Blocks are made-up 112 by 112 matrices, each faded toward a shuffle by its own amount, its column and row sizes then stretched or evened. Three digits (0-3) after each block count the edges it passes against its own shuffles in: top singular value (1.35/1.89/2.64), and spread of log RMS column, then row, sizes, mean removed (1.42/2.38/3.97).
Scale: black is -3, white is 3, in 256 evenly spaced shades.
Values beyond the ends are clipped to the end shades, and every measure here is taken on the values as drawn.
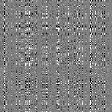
3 3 2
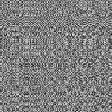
3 0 2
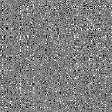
2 2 2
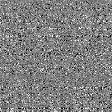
2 0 2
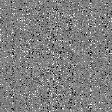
1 2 1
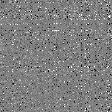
1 2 2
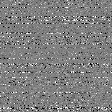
0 0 3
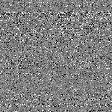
1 0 2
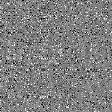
2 1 1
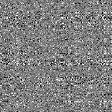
2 1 2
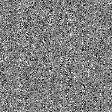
0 2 0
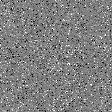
1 1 0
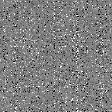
1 2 1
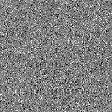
2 1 0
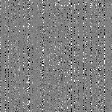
1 3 1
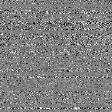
1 0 3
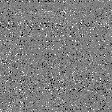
1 1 2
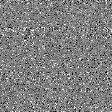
1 0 2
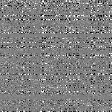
2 2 3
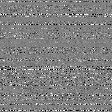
1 0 3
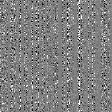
1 3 1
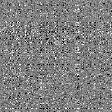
2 2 2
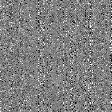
2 2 0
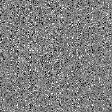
1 2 1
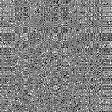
3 1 0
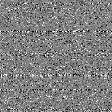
2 0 2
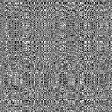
3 2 2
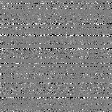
2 1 3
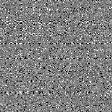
2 1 2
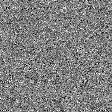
1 0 1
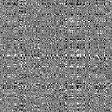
3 2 2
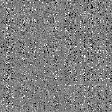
1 2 1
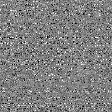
1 0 2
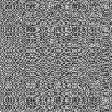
3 1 1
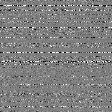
1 0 3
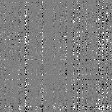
1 3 2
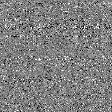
1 0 2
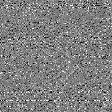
2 0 2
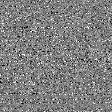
0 0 2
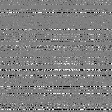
3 0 3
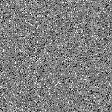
2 1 0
